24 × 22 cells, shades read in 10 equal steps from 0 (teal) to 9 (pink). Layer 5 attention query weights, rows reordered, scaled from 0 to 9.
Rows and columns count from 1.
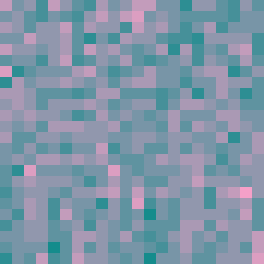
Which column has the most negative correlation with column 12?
16
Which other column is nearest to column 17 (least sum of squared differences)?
15
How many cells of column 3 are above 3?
19
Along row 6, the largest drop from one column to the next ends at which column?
7
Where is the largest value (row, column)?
18, 21
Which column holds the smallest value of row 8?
1
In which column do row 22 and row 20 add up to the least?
13
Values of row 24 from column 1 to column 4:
1 4 3 7
